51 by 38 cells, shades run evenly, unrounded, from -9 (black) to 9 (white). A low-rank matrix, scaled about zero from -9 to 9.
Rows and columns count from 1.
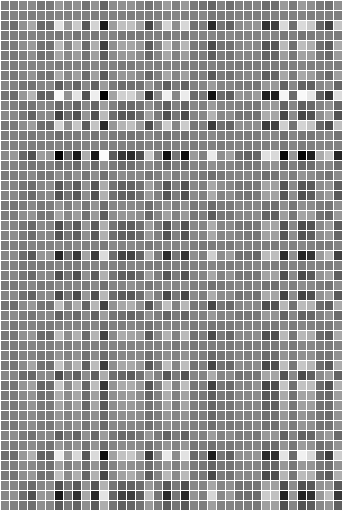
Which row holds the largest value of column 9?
10
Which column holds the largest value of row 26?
12
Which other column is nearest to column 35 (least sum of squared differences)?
9
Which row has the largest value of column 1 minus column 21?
16
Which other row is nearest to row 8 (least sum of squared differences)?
6
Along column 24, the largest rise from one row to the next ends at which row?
11
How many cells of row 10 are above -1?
23
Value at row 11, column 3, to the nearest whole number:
-1
